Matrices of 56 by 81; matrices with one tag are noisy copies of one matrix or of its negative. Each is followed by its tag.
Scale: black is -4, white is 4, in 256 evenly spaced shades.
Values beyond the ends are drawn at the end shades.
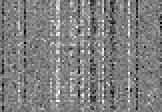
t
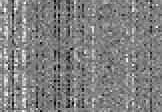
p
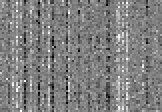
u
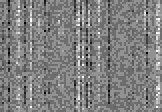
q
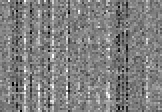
u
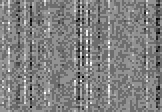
q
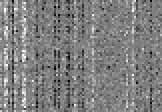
p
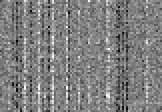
u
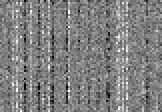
u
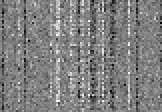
t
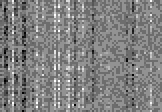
p
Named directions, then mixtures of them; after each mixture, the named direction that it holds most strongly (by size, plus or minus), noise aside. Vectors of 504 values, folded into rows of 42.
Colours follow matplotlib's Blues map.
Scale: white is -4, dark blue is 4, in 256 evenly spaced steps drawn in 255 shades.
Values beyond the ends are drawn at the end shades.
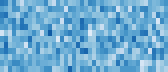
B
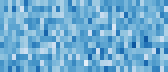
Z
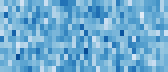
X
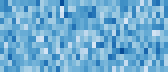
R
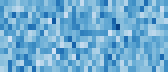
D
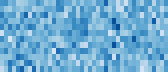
D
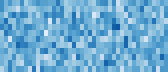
D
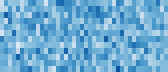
X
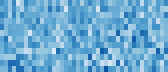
Z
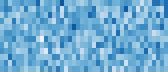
R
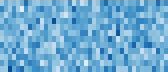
Z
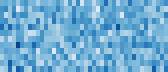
D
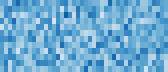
D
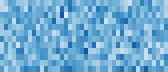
R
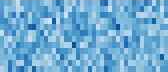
D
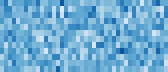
R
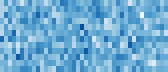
X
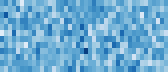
B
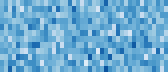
Z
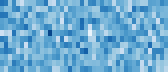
B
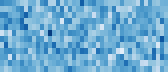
B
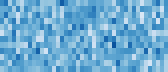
R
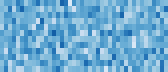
Z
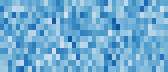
D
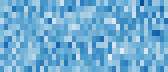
R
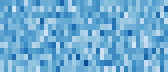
Z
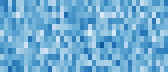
B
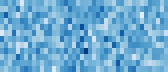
X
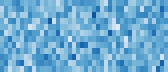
D
